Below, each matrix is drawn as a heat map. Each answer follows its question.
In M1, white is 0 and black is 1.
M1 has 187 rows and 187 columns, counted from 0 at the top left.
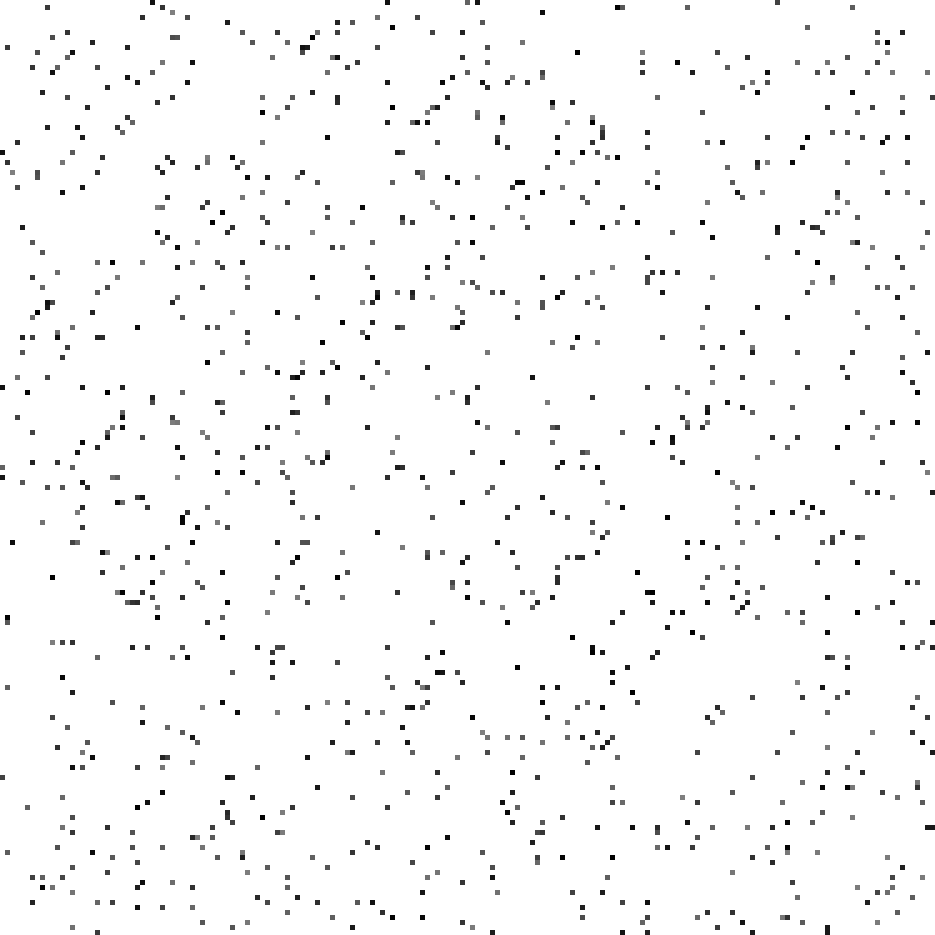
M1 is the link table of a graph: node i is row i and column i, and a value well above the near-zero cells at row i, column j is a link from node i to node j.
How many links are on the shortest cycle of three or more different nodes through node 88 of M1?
5
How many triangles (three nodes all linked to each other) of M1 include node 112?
0
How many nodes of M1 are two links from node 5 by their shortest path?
9
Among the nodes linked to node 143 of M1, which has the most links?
node 141
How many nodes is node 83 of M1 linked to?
4
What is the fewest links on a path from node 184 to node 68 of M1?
2
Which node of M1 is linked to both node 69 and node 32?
node 114
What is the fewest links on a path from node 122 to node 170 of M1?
2
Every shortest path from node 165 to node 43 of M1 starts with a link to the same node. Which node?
node 185
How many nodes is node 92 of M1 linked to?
10
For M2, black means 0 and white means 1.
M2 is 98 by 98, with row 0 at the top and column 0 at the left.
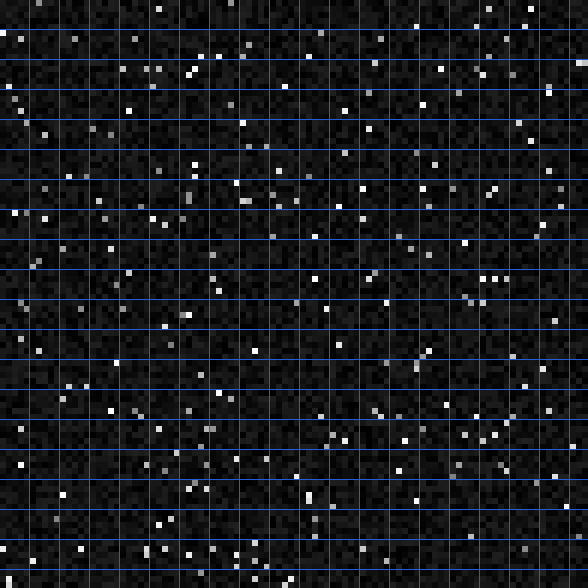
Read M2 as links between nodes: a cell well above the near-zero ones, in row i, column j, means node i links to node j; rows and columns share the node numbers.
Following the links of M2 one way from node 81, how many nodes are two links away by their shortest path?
10
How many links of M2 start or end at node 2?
2
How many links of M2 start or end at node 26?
5
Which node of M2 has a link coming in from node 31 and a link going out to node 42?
node 93
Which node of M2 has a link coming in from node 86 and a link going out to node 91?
node 28
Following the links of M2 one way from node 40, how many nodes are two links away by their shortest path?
5
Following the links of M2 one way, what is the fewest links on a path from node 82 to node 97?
2
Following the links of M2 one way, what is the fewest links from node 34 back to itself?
2
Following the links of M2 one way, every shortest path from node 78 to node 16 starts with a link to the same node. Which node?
node 66
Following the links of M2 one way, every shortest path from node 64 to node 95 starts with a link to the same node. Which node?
node 11
